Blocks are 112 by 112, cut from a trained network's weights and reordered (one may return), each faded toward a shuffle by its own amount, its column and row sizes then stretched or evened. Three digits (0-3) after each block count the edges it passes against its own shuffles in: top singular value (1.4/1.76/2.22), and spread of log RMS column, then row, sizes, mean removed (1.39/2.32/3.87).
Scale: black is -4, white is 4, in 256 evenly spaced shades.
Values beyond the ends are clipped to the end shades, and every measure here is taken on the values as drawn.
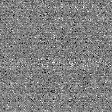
1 1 1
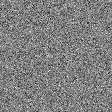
0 0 0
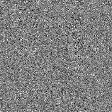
0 1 1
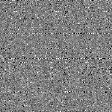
2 1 2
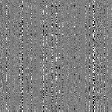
3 3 1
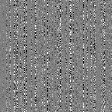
1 3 0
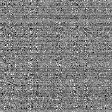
2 2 1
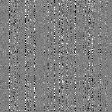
1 3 1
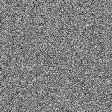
1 0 0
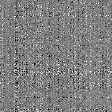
2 2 2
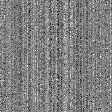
3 2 0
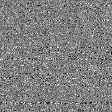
1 0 2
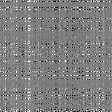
3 2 3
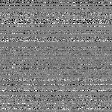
2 1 3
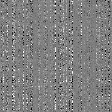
1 3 1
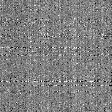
2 0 2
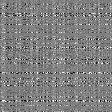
3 0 3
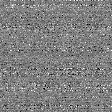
1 0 2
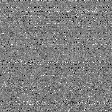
0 0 2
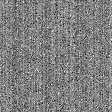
2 0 0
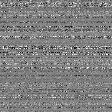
2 0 3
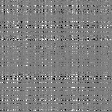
3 2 3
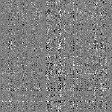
1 3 2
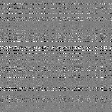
2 2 3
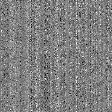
2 2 0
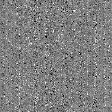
0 2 0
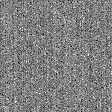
1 0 0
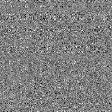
1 1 2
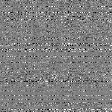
1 1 3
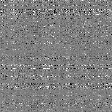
1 1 3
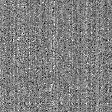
2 1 1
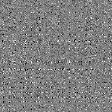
2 2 2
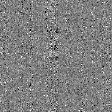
0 2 1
